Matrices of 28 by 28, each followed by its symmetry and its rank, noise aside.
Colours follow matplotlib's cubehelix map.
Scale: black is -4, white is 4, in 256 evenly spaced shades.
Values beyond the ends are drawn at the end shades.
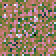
symmetric, rank eight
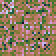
symmetric, rank six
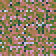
antisymmetric, rank six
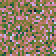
no symmetry, rank eight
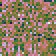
no symmetry, rank six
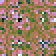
symmetric, rank four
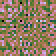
symmetric, rank four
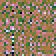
no symmetry, rank four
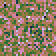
no symmetry, rank eight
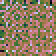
symmetric, rank four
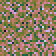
no symmetry, rank eight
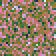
no symmetry, rank eight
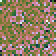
symmetric, rank six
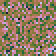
no symmetry, rank eight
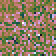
no symmetry, rank six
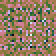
no symmetry, rank four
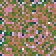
symmetric, rank six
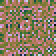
symmetric, rank four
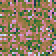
antisymmetric, rank eight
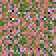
no symmetry, rank six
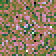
symmetric, rank eight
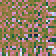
no symmetry, rank four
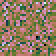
symmetric, rank four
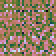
no symmetry, rank six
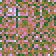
symmetric, rank four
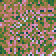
symmetric, rank six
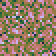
symmetric, rank six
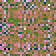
antisymmetric, rank four
